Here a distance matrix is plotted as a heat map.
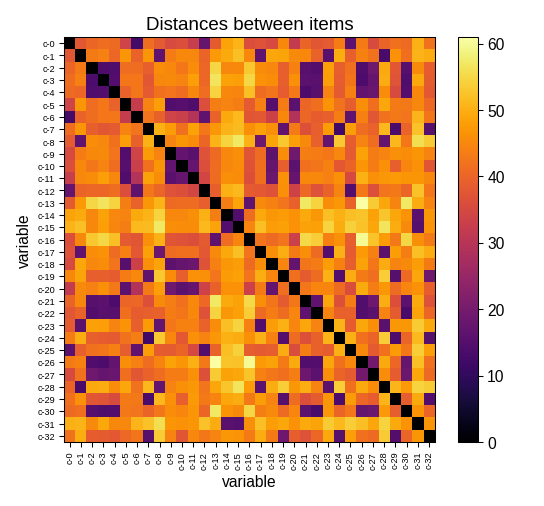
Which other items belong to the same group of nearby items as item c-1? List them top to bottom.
c-8, c-17, c-23, c-28
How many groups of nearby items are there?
7
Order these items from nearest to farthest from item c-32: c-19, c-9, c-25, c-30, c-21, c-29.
c-29, c-19, c-21, c-30, c-9, c-25
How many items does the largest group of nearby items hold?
8
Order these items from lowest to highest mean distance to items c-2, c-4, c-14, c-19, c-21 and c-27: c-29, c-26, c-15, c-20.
c-26, c-29, c-15, c-20
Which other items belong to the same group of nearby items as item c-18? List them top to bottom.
c-5, c-9, c-10, c-11, c-20
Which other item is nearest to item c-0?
c-6
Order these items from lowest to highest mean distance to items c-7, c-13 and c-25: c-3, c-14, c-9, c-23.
c-9, c-23, c-3, c-14
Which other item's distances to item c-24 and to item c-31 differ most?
c-7
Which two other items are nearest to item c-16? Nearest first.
c-13, c-20
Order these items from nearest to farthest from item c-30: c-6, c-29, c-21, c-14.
c-21, c-29, c-6, c-14
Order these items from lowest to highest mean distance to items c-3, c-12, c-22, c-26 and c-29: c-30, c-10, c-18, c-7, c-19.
c-30, c-7, c-19, c-10, c-18
